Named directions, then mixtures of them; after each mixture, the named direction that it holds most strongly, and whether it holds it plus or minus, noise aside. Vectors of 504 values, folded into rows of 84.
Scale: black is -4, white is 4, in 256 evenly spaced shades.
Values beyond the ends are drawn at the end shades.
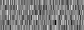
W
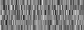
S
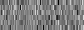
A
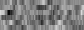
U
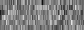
U, minus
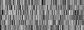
S, minus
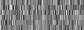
S, plus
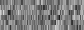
U, plus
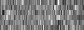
A, minus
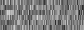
W, plus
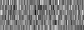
W, plus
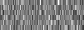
A, minus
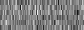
A, plus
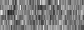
U, plus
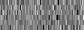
A, plus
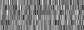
W, plus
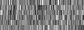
A, minus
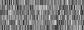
W, minus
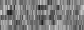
U, plus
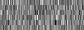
W, plus
